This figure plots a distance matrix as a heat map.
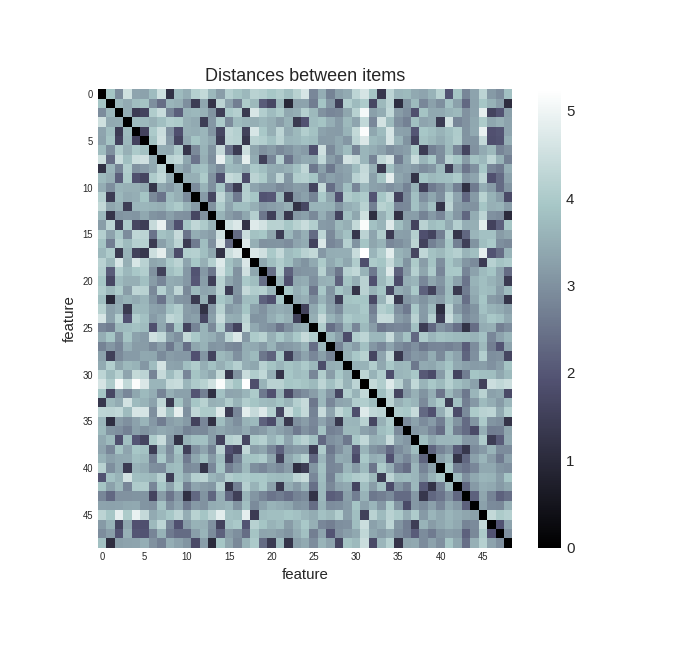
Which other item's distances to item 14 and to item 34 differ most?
17
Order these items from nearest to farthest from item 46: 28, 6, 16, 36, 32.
36, 28, 32, 6, 16
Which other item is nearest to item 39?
42
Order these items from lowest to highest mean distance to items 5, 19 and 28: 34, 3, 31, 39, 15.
3, 39, 15, 31, 34
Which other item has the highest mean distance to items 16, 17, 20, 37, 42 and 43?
31
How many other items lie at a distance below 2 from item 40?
4
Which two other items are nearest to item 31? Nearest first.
45, 18
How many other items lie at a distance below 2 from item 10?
5
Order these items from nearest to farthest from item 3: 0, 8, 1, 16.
1, 16, 8, 0
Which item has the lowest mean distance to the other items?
43
